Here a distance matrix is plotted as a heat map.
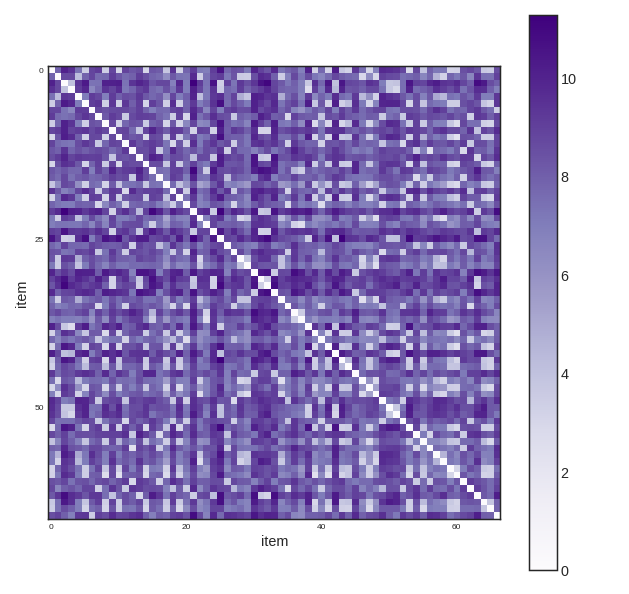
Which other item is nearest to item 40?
20
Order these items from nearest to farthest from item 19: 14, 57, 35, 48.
14, 48, 57, 35
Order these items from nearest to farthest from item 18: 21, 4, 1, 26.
1, 4, 26, 21
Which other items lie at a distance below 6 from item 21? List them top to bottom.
9, 13, 24, 31, 32, 63
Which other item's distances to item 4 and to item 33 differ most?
30
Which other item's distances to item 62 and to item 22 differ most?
58
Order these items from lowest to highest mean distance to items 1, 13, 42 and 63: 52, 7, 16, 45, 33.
52, 45, 7, 16, 33
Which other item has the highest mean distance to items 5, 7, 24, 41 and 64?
25
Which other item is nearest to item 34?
46
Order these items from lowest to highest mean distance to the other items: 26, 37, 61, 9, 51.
37, 26, 61, 51, 9
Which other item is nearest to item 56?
12
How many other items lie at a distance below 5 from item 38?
6
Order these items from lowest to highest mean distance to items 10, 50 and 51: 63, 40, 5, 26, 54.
40, 5, 26, 54, 63
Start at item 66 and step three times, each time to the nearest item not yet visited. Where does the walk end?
23
